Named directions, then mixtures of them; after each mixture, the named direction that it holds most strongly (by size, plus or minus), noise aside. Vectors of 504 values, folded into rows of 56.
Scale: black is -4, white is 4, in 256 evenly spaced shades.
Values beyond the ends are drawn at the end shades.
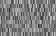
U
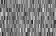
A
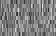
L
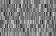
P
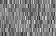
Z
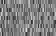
A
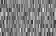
A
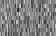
P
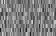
A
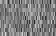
Z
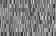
Z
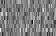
A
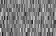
A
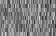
Z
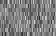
Z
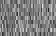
L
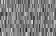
A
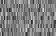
A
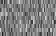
A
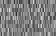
U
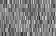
Z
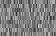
U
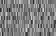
A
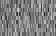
L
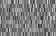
U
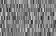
A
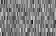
A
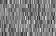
Z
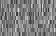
L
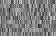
U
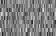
A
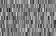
A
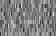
P
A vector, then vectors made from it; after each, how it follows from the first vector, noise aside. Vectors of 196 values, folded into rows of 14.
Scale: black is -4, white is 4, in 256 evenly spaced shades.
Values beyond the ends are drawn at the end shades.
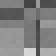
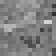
wrapped around, partly zeroed.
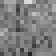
reversed, partly zeroed.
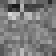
wrapped around, negated, partly zeroed.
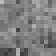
reversed, partly zeroed.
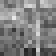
negated.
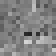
wrapped around, negated, partly zeroed.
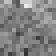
reversed, partly zeroed.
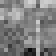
negated.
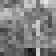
negated.
